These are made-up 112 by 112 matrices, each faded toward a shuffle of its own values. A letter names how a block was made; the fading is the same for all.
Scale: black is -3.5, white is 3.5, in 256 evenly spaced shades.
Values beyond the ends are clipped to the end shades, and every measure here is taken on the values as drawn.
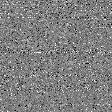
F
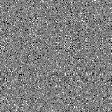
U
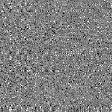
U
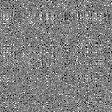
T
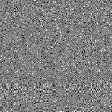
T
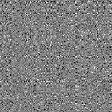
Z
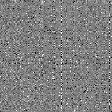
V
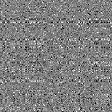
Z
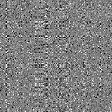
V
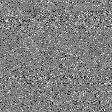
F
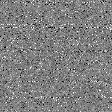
F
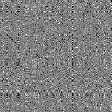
V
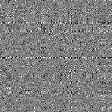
Z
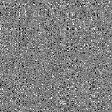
U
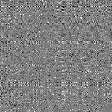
Z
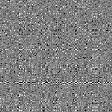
Z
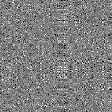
T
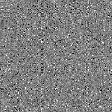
U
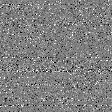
F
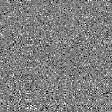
U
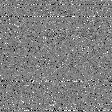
F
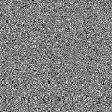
U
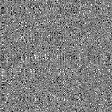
U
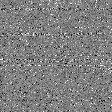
F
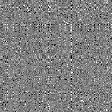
V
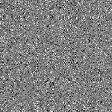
U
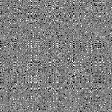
Z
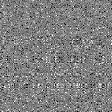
T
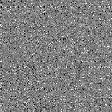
U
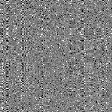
V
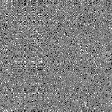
T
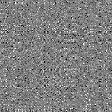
T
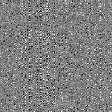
V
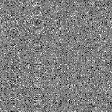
U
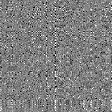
V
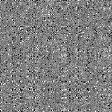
T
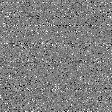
F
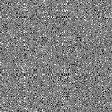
U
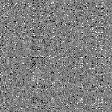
T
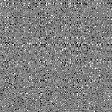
Z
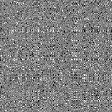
V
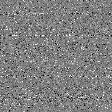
F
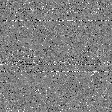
F
